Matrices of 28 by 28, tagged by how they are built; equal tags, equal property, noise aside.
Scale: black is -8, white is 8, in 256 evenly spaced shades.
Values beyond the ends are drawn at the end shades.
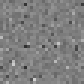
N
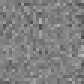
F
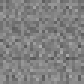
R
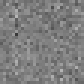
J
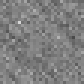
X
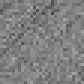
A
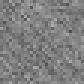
X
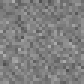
X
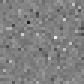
N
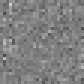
J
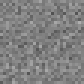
R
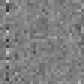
J
